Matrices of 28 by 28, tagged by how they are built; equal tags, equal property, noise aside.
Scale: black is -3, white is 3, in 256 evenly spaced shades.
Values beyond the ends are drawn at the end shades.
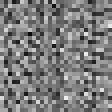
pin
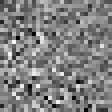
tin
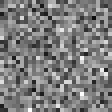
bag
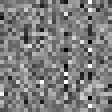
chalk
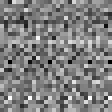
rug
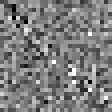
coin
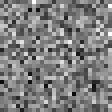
rug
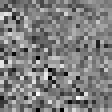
tin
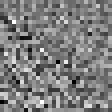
tin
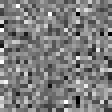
chalk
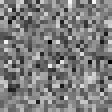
rug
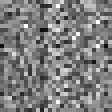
pin
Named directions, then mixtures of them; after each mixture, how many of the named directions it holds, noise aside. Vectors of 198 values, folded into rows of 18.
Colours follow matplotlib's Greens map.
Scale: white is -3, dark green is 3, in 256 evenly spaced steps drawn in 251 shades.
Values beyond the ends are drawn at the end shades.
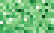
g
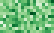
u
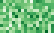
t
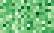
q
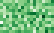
four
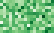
four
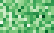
four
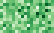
two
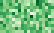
two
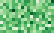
two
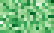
one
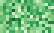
four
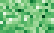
one
